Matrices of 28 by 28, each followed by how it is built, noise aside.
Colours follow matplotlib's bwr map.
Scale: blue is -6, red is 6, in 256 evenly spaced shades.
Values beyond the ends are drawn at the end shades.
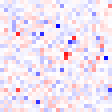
sparse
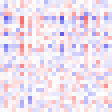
low rank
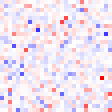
sparse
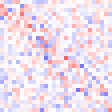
banded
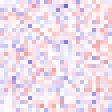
repeating rows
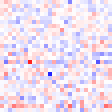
uneven rows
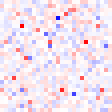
sparse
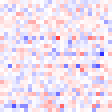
uneven rows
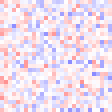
repeating rows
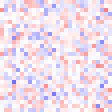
repeating rows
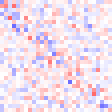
banded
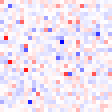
sparse
